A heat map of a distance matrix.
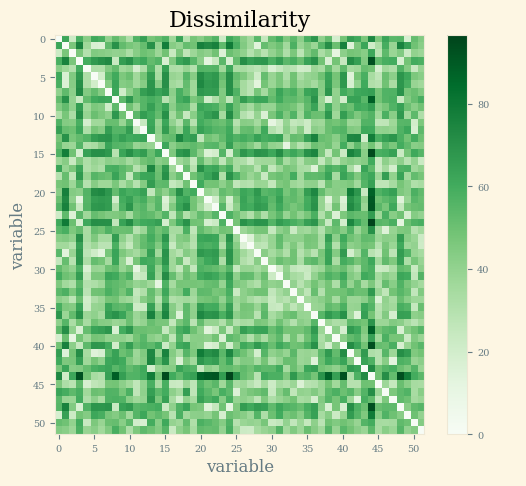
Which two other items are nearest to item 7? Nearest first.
9, 27
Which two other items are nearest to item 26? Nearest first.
27, 51
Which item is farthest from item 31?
15
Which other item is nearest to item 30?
11
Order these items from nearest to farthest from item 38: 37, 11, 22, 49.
22, 37, 49, 11
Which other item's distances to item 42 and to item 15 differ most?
36
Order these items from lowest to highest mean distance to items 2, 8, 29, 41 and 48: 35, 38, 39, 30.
39, 38, 30, 35
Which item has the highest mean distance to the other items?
44
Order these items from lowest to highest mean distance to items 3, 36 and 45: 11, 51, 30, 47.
47, 30, 11, 51
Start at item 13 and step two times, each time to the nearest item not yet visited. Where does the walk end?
20
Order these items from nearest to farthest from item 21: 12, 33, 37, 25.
37, 25, 33, 12
